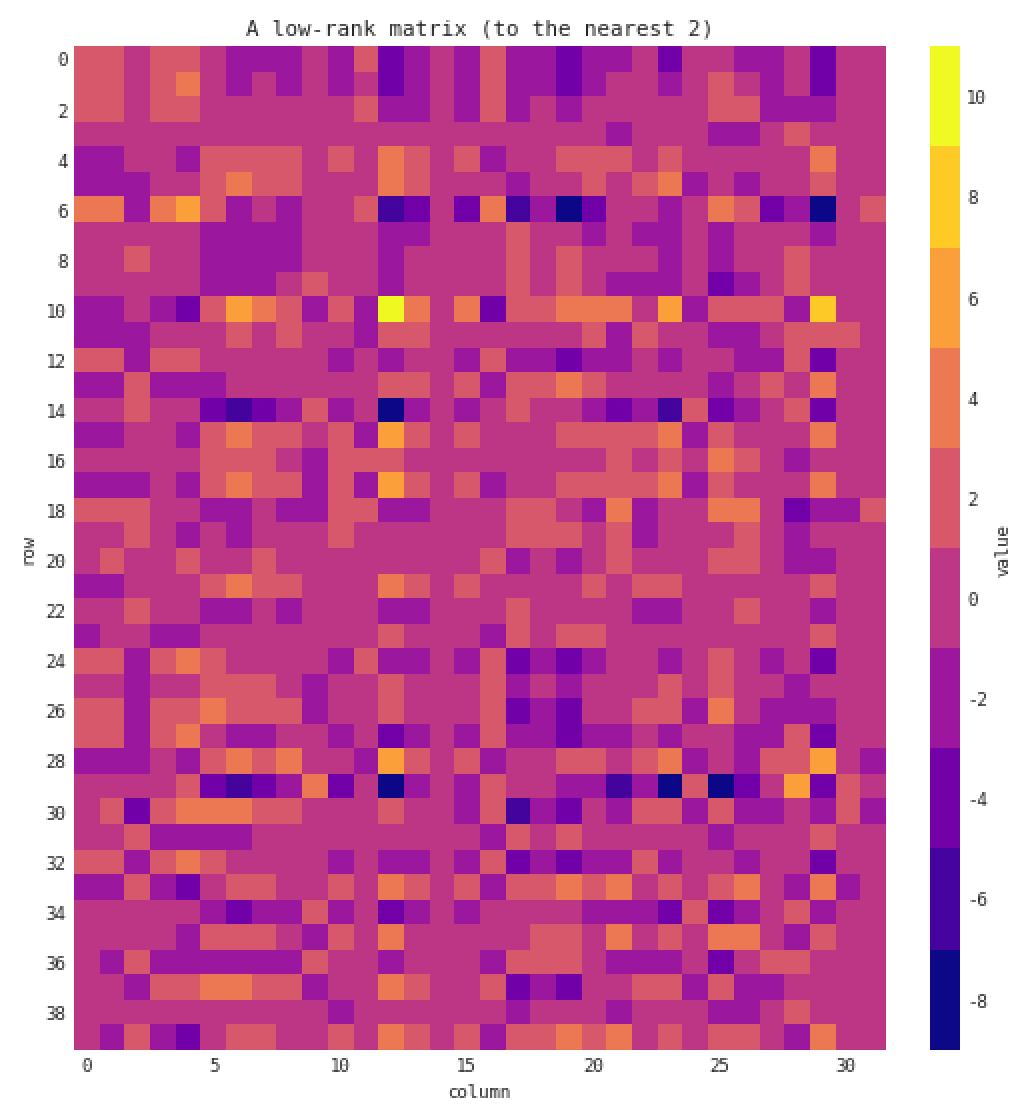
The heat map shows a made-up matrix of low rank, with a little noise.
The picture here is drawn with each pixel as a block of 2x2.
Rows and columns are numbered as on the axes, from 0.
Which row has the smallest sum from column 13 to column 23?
6
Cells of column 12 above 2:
11
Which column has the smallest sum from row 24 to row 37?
17
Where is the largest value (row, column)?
10, 12
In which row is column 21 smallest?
29
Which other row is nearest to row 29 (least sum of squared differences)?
14
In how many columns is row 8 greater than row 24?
11
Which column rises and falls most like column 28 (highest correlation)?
9
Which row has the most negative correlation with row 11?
18
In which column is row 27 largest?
4
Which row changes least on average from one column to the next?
3
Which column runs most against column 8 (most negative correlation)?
24
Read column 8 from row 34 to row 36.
-2 0 -2
